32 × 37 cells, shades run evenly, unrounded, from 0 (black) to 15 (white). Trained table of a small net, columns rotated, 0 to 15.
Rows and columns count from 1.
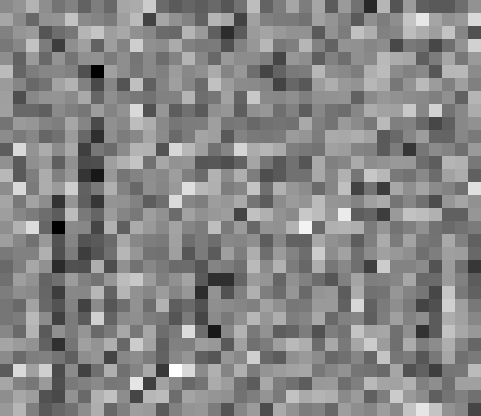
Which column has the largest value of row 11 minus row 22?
17
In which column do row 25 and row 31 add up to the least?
5
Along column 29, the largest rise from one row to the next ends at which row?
2
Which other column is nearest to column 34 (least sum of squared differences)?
33
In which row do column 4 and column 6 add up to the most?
15
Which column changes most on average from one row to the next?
8
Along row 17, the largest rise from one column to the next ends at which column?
20
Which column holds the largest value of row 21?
30
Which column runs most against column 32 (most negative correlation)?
19
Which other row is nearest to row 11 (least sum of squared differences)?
10
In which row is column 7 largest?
3
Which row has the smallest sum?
21
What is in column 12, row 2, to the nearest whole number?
4
